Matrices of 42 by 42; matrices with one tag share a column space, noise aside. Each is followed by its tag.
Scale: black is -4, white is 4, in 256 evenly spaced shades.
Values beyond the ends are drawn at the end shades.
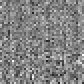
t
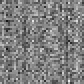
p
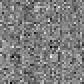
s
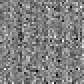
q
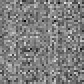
p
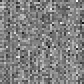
s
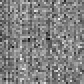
q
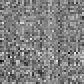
t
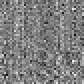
t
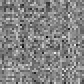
q
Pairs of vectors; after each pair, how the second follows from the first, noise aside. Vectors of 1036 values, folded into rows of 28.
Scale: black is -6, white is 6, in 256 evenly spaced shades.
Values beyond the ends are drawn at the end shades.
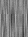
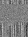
wrapped around, partly zeroed.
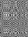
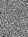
shuffled.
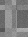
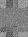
wrapped around, negated, partly zeroed.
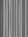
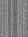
wrapped around, shrunk.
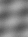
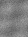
reversed, negated, shrunk.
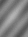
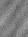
wrapped around, shrunk.
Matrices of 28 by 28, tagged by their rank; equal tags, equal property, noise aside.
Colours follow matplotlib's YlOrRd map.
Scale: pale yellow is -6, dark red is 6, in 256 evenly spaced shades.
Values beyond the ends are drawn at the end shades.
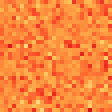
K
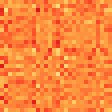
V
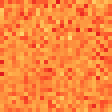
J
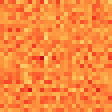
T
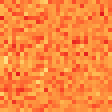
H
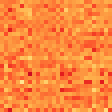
V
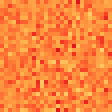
K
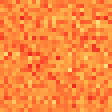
J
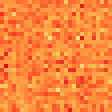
H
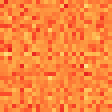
V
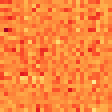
H
